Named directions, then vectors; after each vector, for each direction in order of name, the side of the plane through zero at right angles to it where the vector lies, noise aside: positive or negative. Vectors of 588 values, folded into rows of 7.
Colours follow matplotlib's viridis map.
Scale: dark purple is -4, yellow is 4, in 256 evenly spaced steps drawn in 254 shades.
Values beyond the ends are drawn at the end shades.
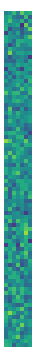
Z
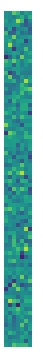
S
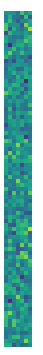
negative, positive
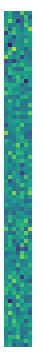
negative, positive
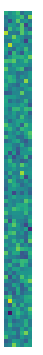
positive, negative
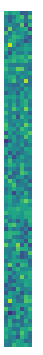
positive, negative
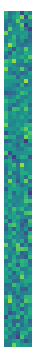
positive, negative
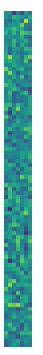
negative, negative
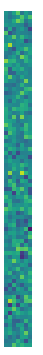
positive, negative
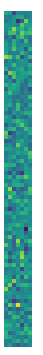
negative, negative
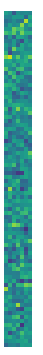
negative, negative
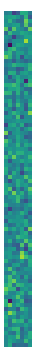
negative, positive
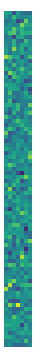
negative, negative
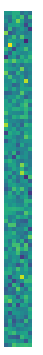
positive, negative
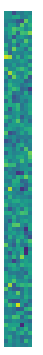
negative, negative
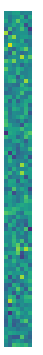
positive, negative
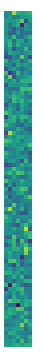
positive, positive
